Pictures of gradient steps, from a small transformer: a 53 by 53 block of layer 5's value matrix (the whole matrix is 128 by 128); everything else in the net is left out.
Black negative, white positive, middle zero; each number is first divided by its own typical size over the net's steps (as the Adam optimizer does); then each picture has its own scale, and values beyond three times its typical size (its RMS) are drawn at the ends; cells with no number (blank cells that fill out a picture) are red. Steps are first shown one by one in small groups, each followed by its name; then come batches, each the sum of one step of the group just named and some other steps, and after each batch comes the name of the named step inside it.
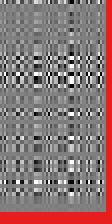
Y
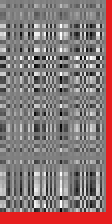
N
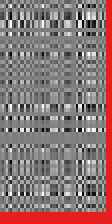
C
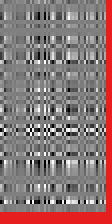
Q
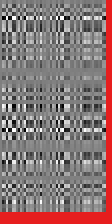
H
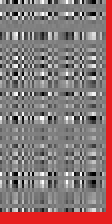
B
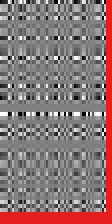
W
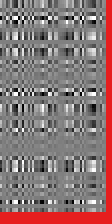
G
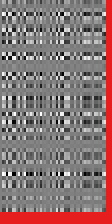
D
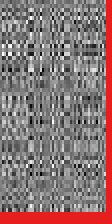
D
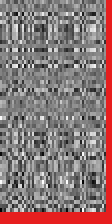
B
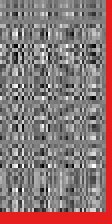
N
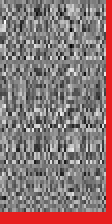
D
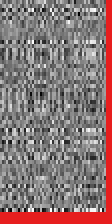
C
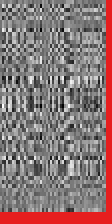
H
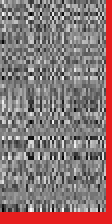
D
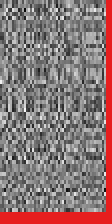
H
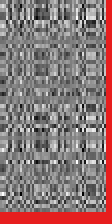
C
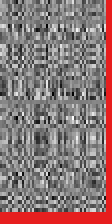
B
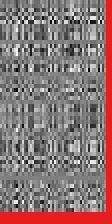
G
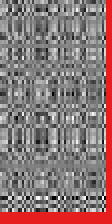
B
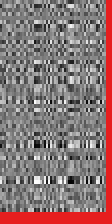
Y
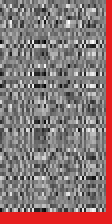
C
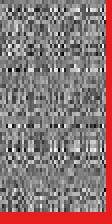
W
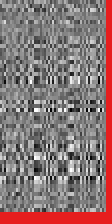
Y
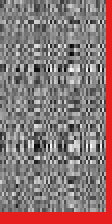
Y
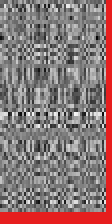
W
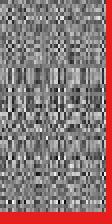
H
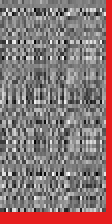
D
